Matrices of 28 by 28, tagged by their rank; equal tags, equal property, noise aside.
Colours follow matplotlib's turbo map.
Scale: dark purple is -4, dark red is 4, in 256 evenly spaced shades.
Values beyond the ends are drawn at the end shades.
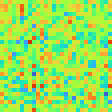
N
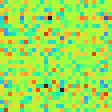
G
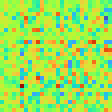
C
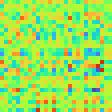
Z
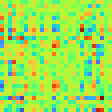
Z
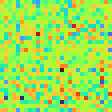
G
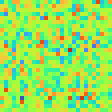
N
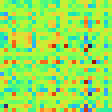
Z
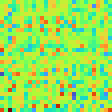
G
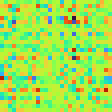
C
